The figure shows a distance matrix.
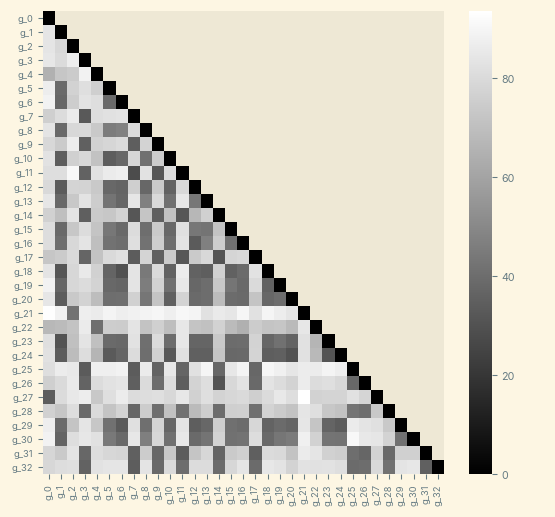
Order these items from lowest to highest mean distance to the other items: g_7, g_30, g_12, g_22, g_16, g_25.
g_12, g_16, g_30, g_7, g_25, g_22
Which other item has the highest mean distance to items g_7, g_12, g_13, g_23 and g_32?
g_21
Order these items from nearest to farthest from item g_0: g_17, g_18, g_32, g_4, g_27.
g_27, g_4, g_17, g_32, g_18
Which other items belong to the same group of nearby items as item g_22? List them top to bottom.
g_4
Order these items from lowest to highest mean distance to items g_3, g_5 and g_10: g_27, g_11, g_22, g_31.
g_31, g_11, g_22, g_27
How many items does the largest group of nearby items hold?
16
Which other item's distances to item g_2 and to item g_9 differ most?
g_11
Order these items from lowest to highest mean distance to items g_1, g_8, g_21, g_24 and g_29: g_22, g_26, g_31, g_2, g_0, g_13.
g_13, g_2, g_22, g_31, g_26, g_0
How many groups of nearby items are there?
5
